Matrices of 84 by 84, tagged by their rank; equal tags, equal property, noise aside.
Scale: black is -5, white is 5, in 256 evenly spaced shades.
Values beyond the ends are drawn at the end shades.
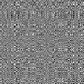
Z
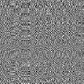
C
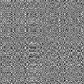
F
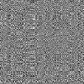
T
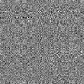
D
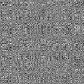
T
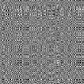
Z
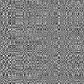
F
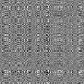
F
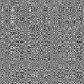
C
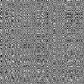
Z
